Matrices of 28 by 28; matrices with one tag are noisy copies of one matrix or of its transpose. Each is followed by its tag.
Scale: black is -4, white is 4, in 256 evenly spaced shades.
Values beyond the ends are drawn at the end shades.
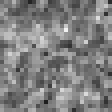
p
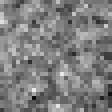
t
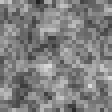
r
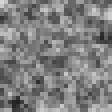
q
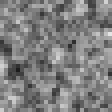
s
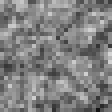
t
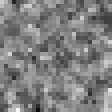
q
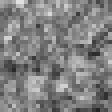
t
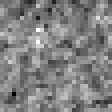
p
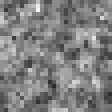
t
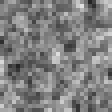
s
